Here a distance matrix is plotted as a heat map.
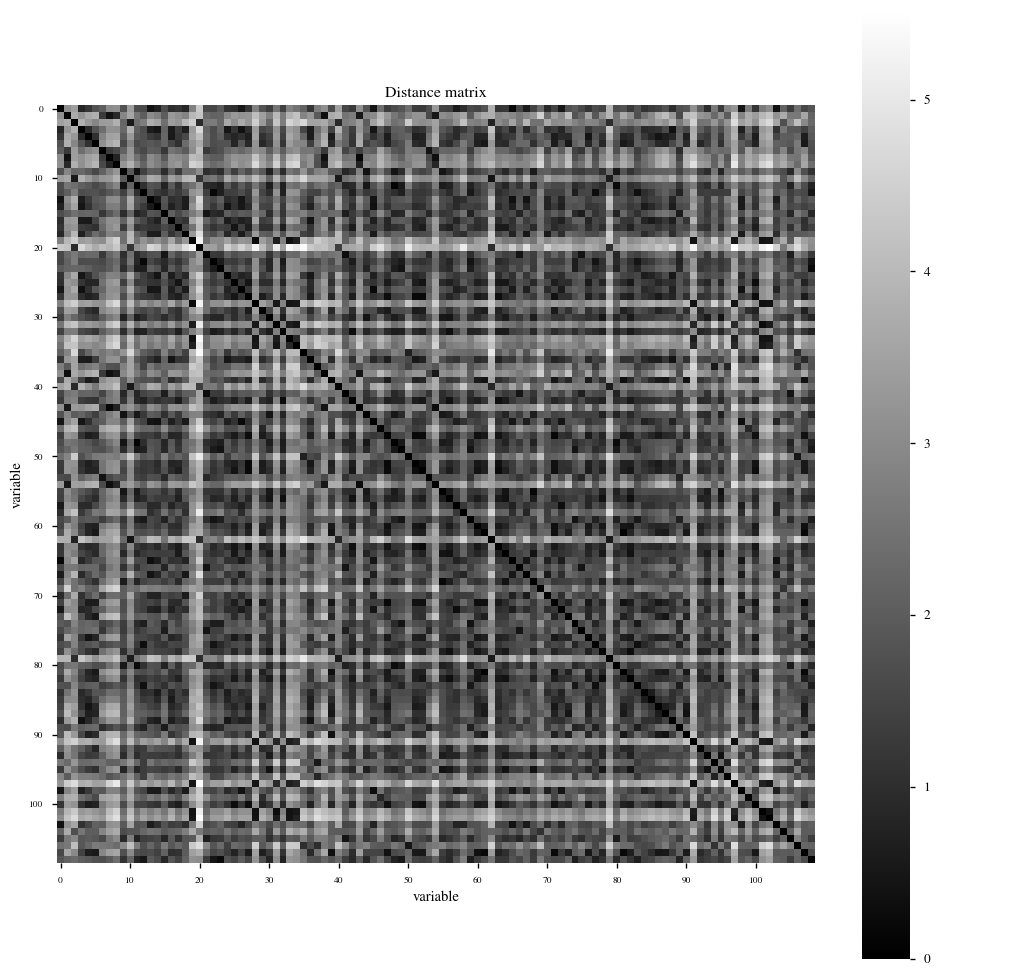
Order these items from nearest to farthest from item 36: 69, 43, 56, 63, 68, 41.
63, 56, 68, 41, 69, 43
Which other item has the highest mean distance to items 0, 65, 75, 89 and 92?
20
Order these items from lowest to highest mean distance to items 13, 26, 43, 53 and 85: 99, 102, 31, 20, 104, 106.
106, 104, 99, 31, 102, 20
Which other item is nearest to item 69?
104
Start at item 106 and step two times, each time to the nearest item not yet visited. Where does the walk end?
35
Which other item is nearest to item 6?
53
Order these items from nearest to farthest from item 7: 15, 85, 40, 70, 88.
15, 70, 85, 88, 40
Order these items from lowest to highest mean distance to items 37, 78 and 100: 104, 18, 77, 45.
77, 45, 18, 104
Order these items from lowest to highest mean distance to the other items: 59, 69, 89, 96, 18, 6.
59, 89, 18, 6, 96, 69
